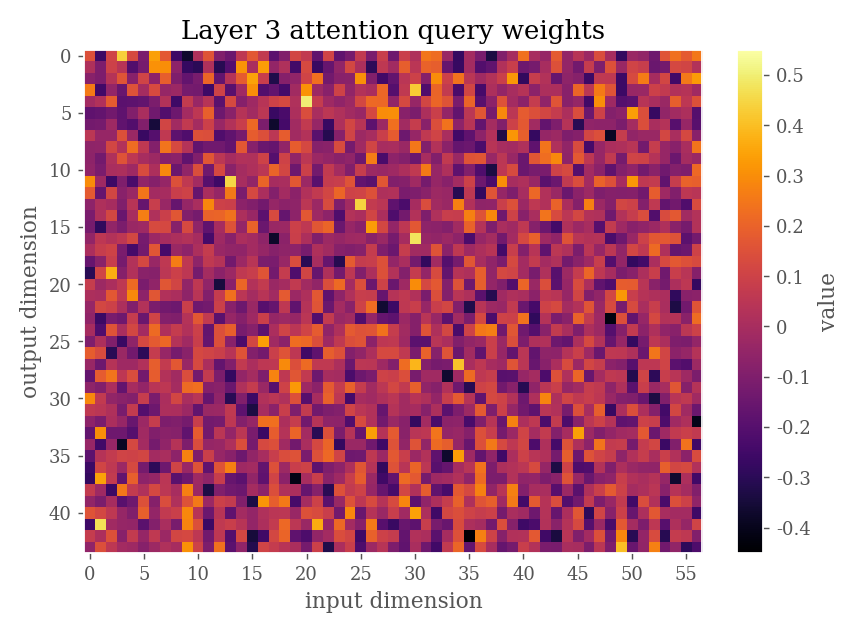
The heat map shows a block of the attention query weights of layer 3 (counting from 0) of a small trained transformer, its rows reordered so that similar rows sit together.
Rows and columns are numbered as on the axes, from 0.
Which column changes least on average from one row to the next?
29
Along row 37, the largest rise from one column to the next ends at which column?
1
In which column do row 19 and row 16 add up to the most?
30
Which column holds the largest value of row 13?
25
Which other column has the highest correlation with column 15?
53
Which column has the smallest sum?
48
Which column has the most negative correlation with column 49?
15
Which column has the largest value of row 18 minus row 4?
8
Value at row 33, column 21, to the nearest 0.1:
-0.3
